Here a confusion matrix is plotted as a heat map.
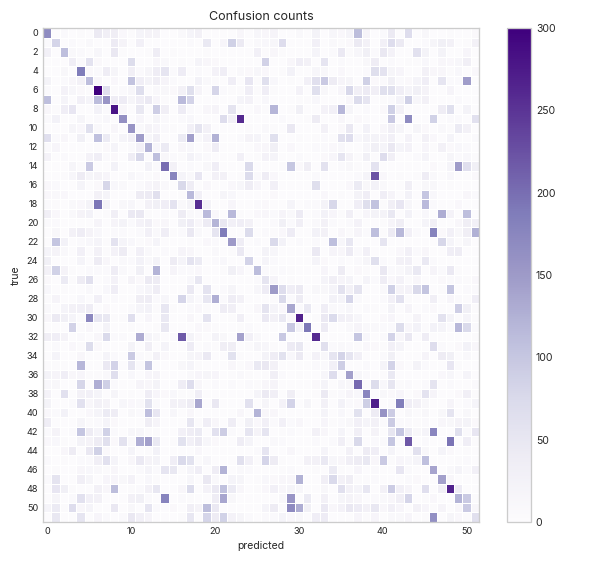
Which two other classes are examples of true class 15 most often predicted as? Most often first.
39, 24
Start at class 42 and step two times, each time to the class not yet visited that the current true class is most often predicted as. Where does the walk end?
21
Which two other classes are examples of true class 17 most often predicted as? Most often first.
45, 13
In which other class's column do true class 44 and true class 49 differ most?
14
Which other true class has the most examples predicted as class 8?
48
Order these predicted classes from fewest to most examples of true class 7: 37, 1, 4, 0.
1, 4, 37, 0
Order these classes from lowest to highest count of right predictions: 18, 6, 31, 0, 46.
46, 0, 31, 18, 6
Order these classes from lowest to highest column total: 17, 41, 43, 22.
22, 43, 17, 41
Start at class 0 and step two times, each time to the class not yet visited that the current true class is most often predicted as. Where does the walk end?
6
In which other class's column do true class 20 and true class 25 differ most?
13
